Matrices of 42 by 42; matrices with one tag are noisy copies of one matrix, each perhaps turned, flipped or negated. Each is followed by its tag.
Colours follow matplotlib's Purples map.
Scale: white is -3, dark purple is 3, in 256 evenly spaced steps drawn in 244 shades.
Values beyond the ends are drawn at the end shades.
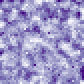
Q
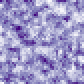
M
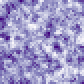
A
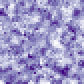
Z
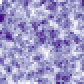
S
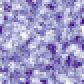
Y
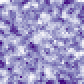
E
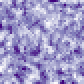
Y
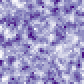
Y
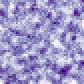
Z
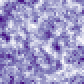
A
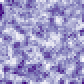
Q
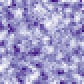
Y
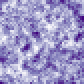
A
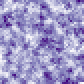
S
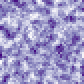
Y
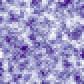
Y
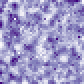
Q
